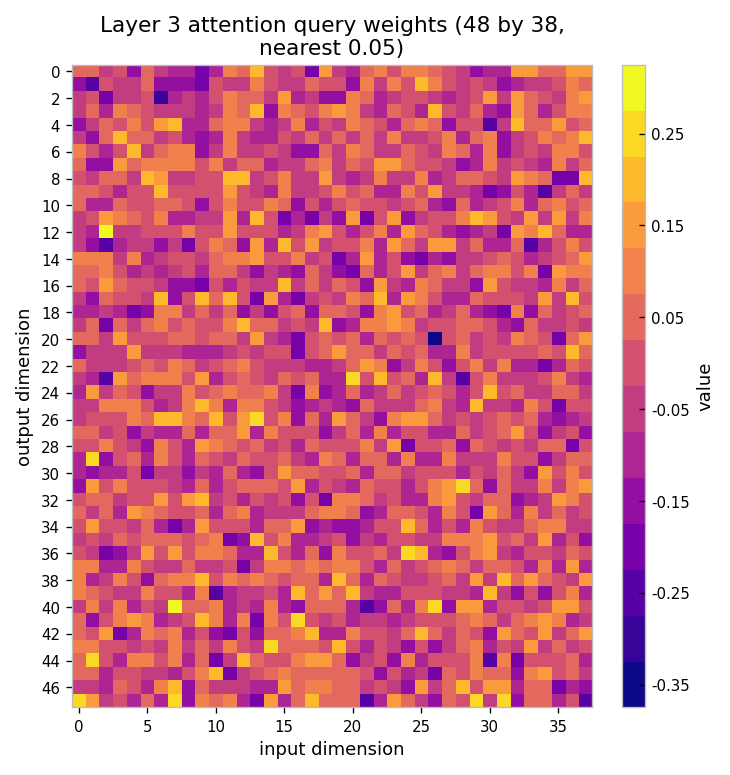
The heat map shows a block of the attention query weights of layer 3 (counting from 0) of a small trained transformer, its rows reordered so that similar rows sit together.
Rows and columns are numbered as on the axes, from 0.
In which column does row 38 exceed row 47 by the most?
37
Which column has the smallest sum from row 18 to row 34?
16
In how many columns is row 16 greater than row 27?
19
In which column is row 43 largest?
14
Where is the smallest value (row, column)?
20, 26
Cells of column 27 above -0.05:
26
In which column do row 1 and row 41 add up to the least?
1
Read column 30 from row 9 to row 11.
-0.2 -0.05 0.15
